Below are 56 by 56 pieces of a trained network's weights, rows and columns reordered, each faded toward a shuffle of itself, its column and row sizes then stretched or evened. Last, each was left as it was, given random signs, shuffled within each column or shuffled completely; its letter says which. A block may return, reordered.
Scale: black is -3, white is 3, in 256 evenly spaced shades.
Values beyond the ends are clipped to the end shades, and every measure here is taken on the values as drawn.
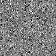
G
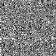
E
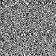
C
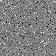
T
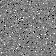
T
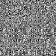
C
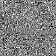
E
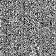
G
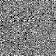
C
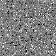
G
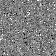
T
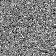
T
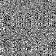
C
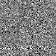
E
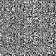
C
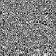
C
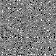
E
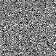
E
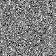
G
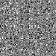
C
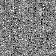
G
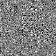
E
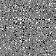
E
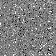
G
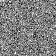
T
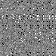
C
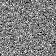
T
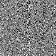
G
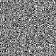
C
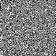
G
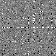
E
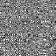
C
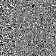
E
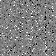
G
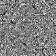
E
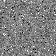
T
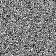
T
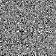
E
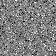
T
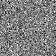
G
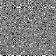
C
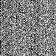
G
